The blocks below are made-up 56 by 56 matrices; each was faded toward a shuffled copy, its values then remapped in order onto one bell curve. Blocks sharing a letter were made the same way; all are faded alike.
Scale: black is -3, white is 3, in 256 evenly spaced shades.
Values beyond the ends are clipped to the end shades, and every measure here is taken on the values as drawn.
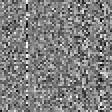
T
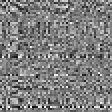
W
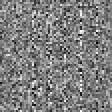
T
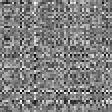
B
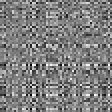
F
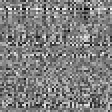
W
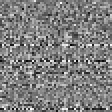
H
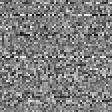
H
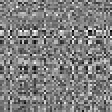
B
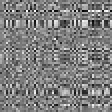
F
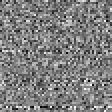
H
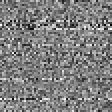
H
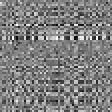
F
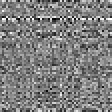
B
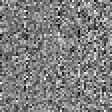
T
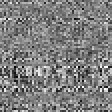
W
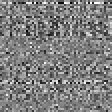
W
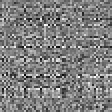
W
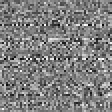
H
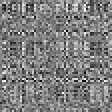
B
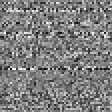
H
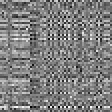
F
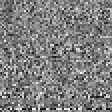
H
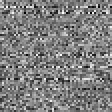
H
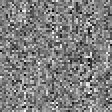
T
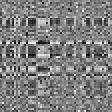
F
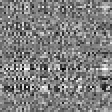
W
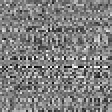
W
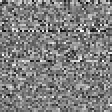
H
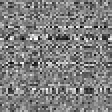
W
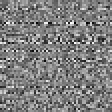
W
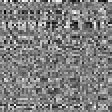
W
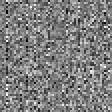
T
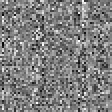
T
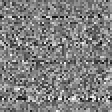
H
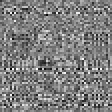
W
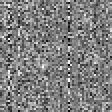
T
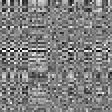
F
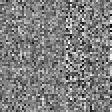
T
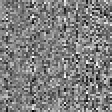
T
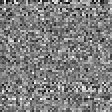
H
